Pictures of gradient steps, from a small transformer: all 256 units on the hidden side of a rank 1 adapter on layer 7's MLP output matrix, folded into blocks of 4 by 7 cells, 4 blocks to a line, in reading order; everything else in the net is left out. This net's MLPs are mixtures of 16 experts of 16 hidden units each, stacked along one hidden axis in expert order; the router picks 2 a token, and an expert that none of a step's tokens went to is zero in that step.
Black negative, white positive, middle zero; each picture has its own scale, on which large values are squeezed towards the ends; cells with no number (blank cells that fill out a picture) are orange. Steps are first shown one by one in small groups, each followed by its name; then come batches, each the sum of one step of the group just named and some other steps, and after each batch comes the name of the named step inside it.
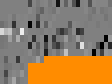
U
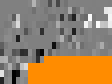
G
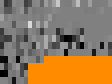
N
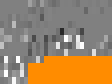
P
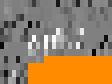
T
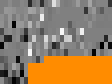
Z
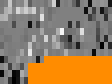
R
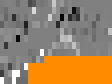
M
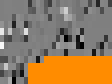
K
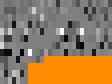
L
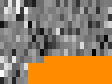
U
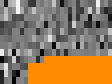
R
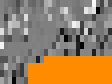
K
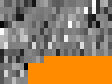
P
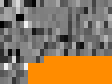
N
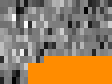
R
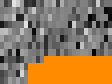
U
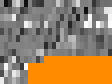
M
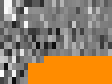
Z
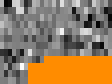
L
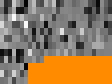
L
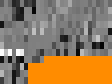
K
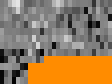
Z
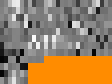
T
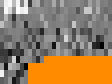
Z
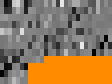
U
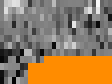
Z
